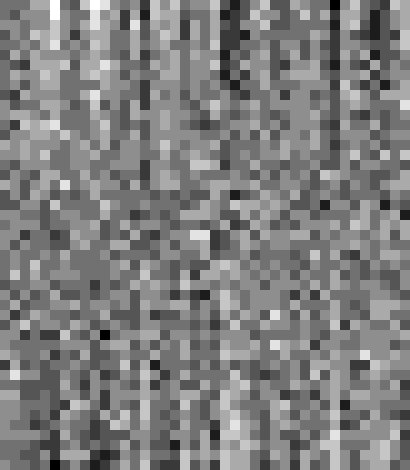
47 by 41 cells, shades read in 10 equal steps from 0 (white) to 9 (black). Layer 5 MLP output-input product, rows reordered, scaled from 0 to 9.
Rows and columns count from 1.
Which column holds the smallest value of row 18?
33
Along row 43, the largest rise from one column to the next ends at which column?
35
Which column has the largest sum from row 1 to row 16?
34
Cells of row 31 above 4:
17
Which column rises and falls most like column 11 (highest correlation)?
6
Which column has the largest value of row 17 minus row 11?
41
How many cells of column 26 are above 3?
38
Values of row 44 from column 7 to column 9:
3 5 6
